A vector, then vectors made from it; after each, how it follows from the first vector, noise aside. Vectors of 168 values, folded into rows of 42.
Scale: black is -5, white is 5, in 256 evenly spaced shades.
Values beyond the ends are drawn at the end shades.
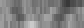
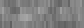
wrapped around, shrunk.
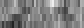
reversed.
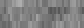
wrapped around, shrunk.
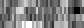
wrapped around, negated, scaled up.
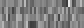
sign-scrambled.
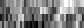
negated, scaled up.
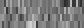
sign-scrambled.
